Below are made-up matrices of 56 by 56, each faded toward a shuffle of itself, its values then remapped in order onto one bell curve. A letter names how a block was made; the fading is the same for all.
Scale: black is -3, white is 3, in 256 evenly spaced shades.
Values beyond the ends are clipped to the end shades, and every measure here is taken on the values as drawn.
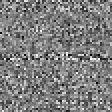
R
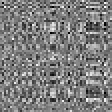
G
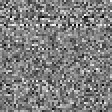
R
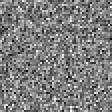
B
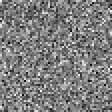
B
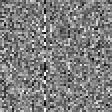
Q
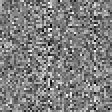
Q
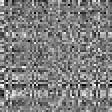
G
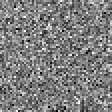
B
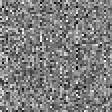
Q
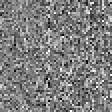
Q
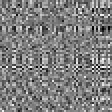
G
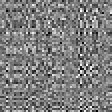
G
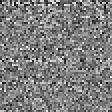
R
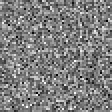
B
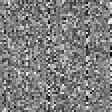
Q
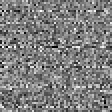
R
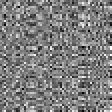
G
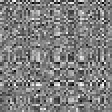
G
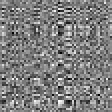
G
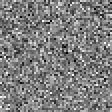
B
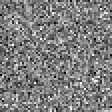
B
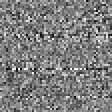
R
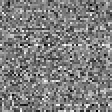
R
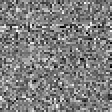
R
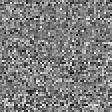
R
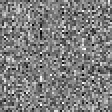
Q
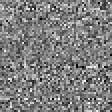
R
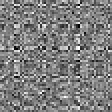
G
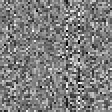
Q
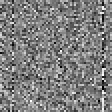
Q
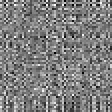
G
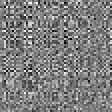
G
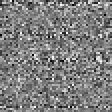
R
